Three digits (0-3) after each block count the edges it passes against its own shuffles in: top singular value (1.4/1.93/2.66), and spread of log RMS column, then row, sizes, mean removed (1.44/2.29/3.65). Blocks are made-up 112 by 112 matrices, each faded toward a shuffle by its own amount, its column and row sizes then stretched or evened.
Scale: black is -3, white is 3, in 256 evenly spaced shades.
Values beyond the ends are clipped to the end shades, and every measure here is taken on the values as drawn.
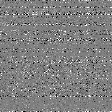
1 1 3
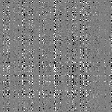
3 3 2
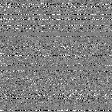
1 0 3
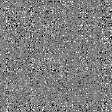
0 2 2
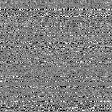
2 0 3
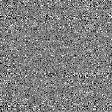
2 1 2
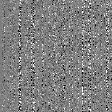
1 3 0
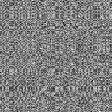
3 0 1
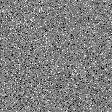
0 0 0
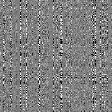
3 3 1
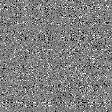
1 1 2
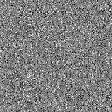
2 0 0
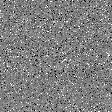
0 0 1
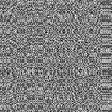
3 0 1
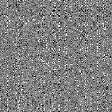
2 2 0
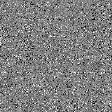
0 1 2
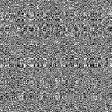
3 1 2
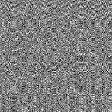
3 1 1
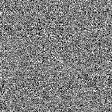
1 1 1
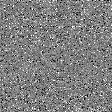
1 0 1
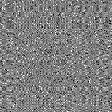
3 0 0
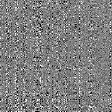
2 3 2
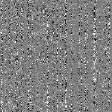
0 3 1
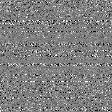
0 0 3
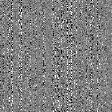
1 3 0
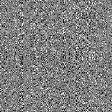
2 2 0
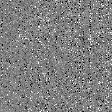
0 2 0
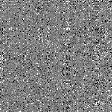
2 2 1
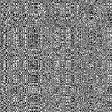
3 2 1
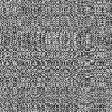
3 1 2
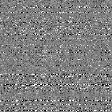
2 1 3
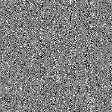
1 2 0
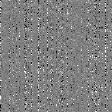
1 3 1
